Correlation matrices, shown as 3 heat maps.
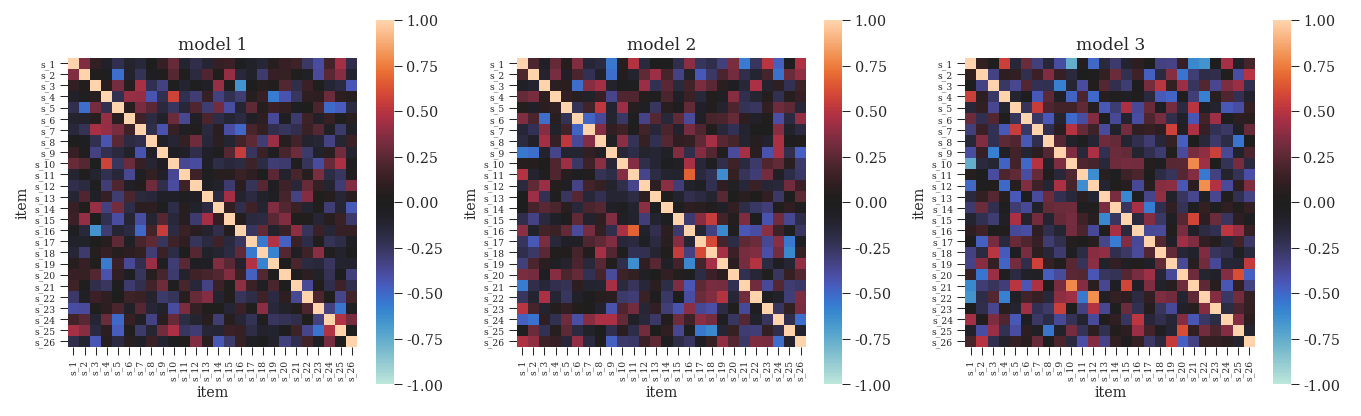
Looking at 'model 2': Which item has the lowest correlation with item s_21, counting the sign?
s_1
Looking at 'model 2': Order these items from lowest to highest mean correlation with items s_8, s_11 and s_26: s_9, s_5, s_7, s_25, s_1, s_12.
s_9, s_25, s_12, s_7, s_5, s_1
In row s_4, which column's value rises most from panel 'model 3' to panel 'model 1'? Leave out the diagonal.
s_10
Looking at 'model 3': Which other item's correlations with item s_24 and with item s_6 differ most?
s_16
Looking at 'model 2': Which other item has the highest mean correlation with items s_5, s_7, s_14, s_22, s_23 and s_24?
s_8
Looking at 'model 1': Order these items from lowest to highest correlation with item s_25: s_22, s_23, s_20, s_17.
s_23, s_22, s_17, s_20
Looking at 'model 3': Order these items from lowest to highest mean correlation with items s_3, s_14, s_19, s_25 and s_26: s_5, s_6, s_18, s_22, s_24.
s_5, s_6, s_18, s_24, s_22
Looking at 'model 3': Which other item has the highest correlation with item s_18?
s_3
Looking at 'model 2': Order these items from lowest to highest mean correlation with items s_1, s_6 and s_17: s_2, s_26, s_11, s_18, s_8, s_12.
s_12, s_8, s_2, s_11, s_18, s_26
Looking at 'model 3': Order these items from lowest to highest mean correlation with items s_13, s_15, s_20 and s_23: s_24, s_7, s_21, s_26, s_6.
s_26, s_7, s_24, s_6, s_21
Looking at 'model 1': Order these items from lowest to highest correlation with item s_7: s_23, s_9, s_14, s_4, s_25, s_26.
s_9, s_25, s_26, s_14, s_23, s_4
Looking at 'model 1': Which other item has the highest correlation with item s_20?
s_15
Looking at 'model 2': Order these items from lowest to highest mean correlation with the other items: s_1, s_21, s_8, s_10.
s_21, s_1, s_10, s_8
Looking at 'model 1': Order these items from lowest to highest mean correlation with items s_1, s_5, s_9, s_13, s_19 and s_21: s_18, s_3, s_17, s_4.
s_4, s_18, s_3, s_17
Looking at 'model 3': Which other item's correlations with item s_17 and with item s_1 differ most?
s_21
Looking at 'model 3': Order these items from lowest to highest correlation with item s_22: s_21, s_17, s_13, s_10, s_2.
s_2, s_13, s_17, s_21, s_10
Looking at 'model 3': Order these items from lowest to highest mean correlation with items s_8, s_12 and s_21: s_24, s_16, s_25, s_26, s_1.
s_1, s_24, s_16, s_25, s_26
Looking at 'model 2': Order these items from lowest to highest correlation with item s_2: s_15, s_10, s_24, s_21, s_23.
s_24, s_15, s_21, s_10, s_23
